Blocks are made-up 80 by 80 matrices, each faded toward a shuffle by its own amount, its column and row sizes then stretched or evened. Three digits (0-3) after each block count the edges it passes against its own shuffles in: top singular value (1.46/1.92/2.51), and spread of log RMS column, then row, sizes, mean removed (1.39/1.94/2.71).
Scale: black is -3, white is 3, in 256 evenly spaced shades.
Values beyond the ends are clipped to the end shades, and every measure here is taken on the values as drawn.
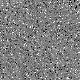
0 1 0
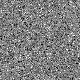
0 0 0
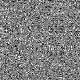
1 1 0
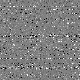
1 1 3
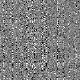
2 3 0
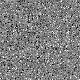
1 0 0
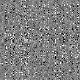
1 3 2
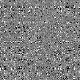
2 2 2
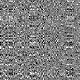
3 2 2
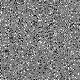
2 0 0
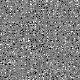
1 2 2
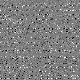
1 0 3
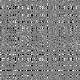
3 3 3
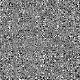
0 2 2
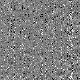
0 3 0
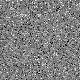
1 0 0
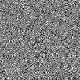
2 0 0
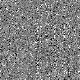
1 2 0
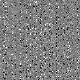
0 3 1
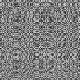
3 1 2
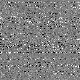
0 1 3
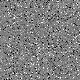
1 1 0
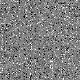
0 2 1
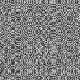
3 1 0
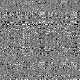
2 0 3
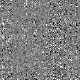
0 3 2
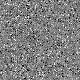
1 0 0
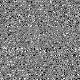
0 0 3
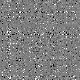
0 2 2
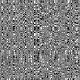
3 3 0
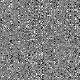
1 3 1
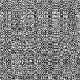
3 0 2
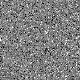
0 1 0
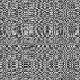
3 0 3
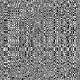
3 3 1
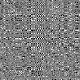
3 2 3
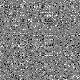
2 0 2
